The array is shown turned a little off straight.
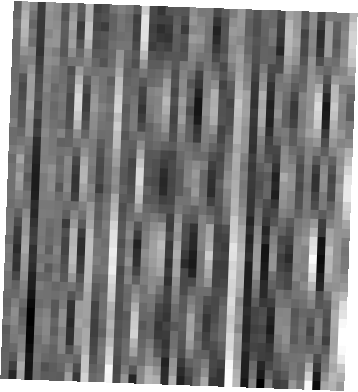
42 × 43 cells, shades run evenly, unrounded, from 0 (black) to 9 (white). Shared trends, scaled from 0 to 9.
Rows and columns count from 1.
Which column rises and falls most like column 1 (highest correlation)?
7
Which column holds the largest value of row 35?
43
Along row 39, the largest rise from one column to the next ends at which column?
29
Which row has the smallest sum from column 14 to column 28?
3
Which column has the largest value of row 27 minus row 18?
39
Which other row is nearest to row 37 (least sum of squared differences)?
35
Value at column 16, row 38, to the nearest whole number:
4
